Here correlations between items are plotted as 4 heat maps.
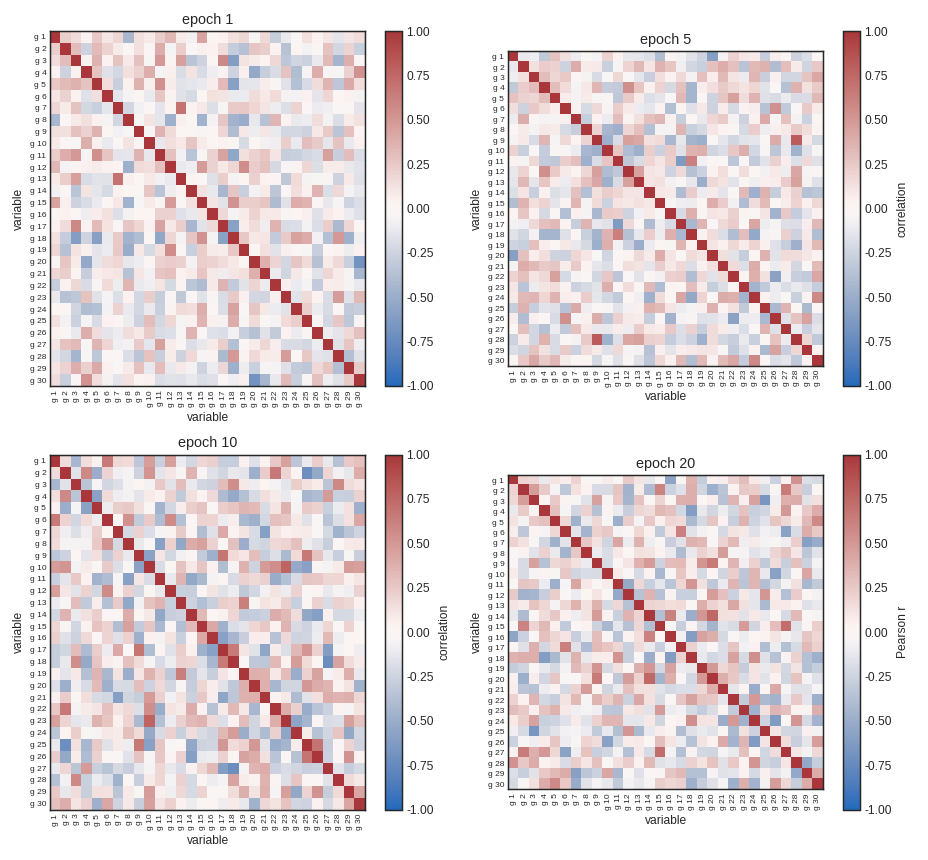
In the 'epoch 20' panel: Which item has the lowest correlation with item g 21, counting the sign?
g 24
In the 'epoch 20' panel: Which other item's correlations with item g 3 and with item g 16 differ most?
g 18
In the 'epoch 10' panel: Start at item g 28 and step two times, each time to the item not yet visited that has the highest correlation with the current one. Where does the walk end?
g 18
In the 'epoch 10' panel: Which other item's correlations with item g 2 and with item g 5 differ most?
g 4
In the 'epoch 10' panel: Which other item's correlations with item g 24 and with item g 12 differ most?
g 1
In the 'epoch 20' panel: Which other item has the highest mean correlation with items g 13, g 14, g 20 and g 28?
g 9
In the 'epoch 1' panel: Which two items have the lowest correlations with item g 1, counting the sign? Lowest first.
g 8, g 22
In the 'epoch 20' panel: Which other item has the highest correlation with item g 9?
g 20
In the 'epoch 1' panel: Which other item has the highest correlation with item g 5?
g 11
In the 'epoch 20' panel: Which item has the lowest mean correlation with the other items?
g 25
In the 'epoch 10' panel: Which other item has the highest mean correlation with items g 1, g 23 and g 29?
g 10
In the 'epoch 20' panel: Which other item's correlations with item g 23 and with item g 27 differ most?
g 6
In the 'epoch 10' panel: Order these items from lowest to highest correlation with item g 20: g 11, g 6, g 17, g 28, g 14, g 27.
g 6, g 14, g 17, g 28, g 11, g 27
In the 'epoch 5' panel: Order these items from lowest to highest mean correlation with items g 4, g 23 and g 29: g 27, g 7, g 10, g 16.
g 27, g 7, g 16, g 10
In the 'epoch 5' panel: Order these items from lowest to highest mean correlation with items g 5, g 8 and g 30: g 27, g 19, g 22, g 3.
g 27, g 19, g 3, g 22
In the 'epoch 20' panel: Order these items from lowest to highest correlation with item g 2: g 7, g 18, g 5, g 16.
g 16, g 5, g 7, g 18
